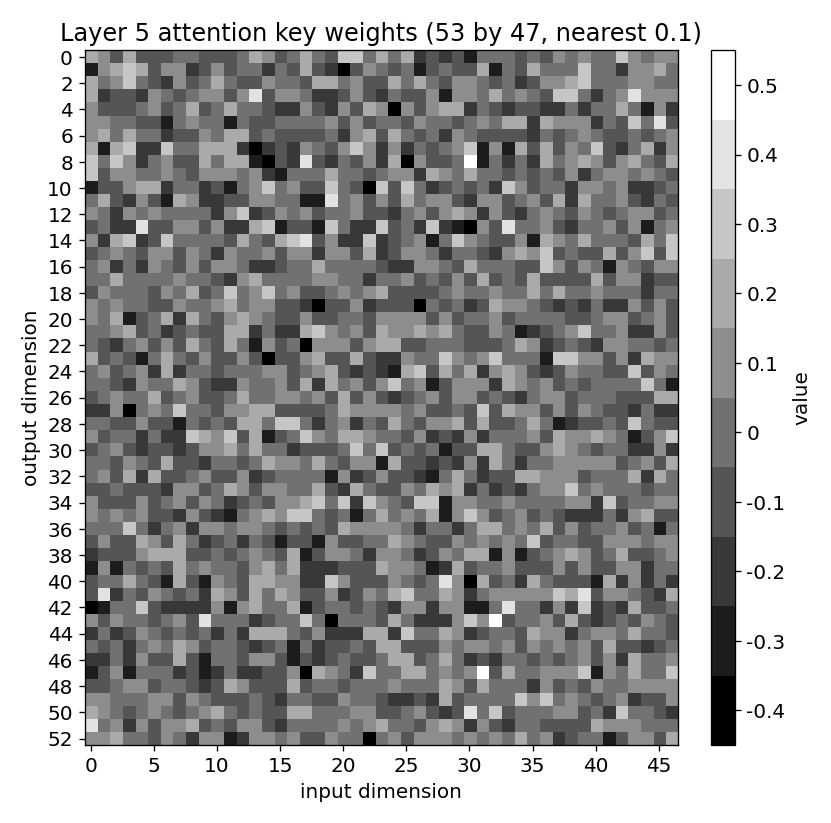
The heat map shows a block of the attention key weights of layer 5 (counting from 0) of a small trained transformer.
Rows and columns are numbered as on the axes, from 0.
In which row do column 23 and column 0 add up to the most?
51
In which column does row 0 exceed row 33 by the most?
20
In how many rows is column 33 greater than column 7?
19
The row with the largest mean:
41
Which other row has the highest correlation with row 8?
7
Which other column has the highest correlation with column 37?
39
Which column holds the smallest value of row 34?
28
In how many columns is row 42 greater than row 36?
15
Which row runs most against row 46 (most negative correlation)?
50
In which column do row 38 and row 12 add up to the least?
34
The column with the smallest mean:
18
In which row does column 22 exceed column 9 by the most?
47
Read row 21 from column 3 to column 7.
0.2 -0.1 0 -0.2 -0.1
